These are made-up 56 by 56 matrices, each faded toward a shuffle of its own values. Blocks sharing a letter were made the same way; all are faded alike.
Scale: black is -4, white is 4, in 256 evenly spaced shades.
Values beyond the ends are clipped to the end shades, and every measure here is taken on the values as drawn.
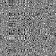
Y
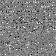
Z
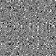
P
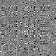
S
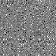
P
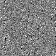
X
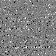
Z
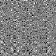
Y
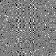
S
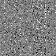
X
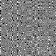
S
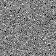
X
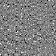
P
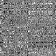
Y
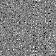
X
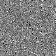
X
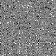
P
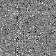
X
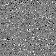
Z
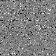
Z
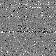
Z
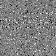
Z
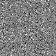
X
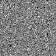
X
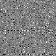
P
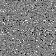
Z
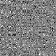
P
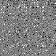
P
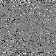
Z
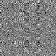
Y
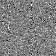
X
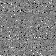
Z
